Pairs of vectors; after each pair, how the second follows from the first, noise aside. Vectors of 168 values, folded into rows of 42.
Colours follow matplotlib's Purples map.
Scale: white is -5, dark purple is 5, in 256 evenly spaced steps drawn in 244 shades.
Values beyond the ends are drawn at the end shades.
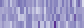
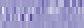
wrapped around, negated, partly zeroed.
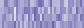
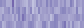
wrapped around, negated, shrunk.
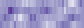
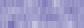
wrapped around, negated, shrunk.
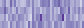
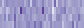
reversed, partly zeroed.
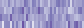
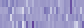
negated, partly zeroed.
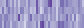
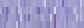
wrapped around, negated, partly zeroed.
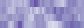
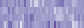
negated, partly zeroed.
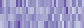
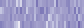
negated, partly zeroed.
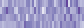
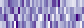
reversed, scaled up.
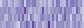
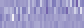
wrapped around, negated, partly zeroed.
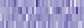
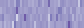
reversed, partly zeroed.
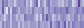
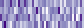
reversed, scaled up.
